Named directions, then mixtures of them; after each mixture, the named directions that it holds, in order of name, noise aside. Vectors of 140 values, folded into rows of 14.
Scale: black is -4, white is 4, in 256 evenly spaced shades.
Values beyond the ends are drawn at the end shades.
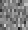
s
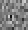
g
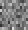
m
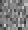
s.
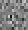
g.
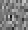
g.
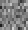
m, s.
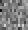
m, s.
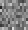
m.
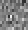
g.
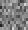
m, s.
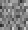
m, s.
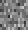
g, s.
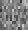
g, s.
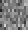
s.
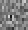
g.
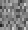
m, s.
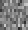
s.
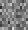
m.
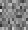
m.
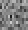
g, m.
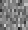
s.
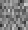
m, s.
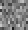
m.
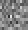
g, m.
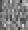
g, s.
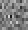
g, m.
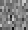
g, m.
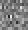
g, m.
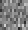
s.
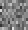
m.
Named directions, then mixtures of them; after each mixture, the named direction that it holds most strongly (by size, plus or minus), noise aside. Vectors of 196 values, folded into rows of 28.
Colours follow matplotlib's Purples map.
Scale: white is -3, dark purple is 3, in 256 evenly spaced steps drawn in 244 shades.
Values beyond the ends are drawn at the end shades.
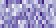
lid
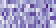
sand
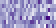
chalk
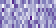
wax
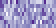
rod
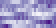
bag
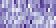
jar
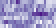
bag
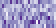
chalk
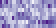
bag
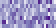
chalk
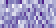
lid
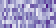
sand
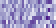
chalk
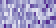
sand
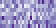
wax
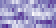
bag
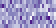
chalk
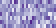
chalk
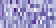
rod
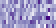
chalk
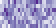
rod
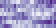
bag
